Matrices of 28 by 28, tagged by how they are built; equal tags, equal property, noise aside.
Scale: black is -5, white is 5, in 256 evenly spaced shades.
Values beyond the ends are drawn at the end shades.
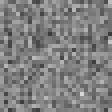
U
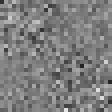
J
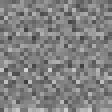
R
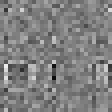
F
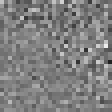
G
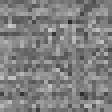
U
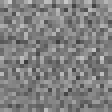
R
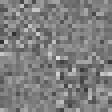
J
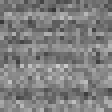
U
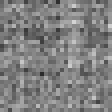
U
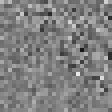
G
